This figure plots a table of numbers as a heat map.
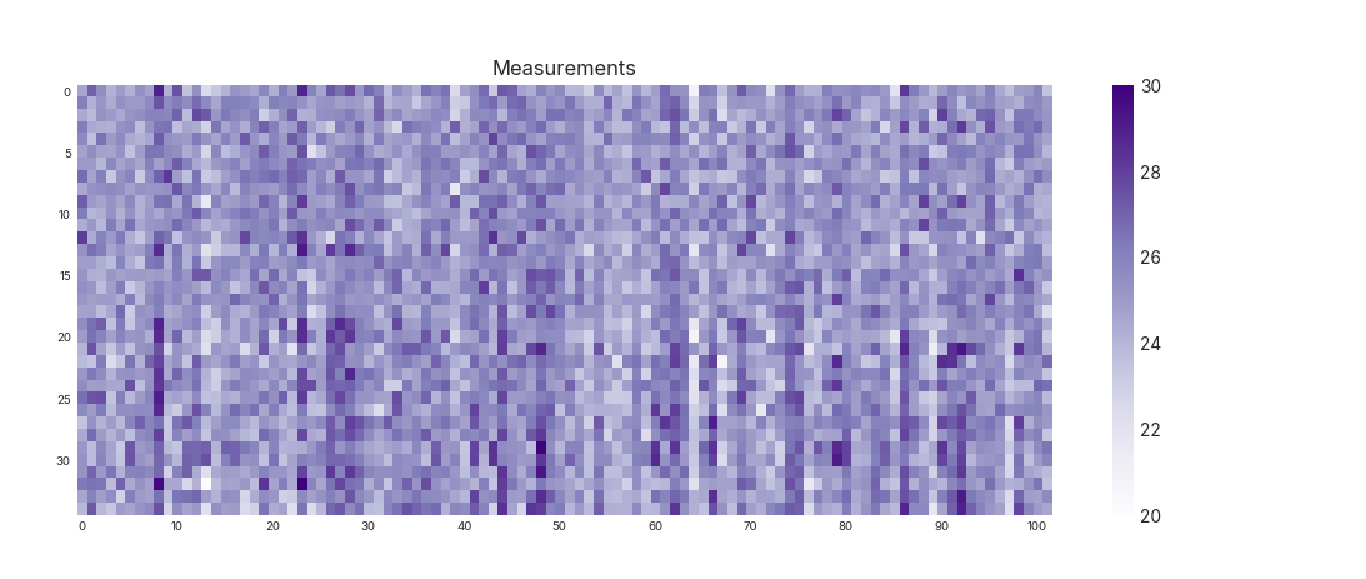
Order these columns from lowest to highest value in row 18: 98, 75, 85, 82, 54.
85, 54, 98, 82, 75
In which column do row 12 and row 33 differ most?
92
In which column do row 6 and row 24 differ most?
67
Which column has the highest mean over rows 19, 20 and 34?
8
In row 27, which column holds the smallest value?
97
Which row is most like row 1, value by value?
4
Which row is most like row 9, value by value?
3
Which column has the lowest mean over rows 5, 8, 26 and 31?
89
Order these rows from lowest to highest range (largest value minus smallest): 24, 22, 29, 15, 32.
15, 24, 29, 22, 32
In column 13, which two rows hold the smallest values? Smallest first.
32, 9
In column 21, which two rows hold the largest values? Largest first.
19, 25
